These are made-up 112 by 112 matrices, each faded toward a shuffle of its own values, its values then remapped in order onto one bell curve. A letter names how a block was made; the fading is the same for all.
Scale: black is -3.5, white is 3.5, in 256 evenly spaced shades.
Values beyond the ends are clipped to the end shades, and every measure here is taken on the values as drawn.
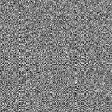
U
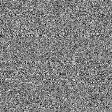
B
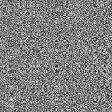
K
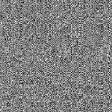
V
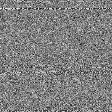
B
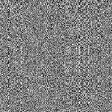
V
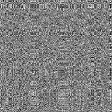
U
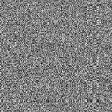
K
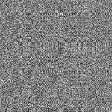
K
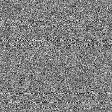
B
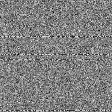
B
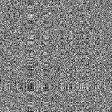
K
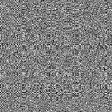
U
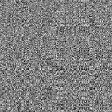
K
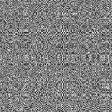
U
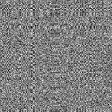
U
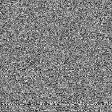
B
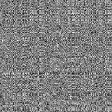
U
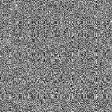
V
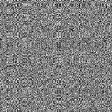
U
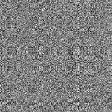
K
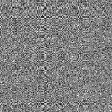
U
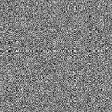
K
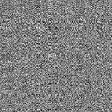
K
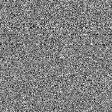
B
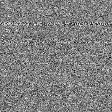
B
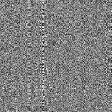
V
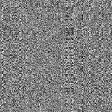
V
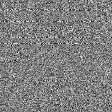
B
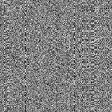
V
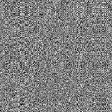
V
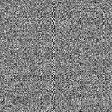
V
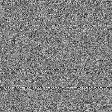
B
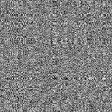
K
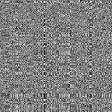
U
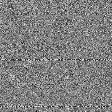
B
